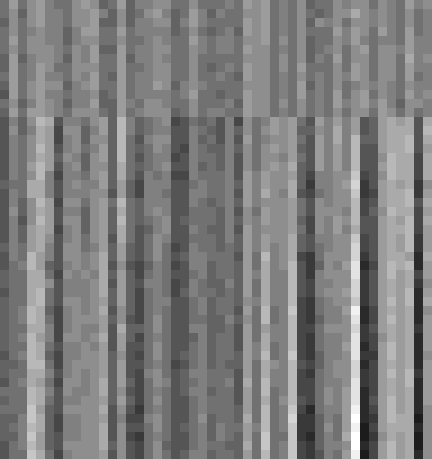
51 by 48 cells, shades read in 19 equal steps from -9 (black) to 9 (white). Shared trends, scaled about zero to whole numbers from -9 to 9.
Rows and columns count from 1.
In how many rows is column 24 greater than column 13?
33
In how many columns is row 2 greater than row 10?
11
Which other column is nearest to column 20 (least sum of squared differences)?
21
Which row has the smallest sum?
49
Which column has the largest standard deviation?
41
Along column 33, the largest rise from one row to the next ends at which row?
14
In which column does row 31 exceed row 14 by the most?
40
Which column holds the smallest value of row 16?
7
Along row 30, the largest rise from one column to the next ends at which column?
48
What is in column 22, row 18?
0
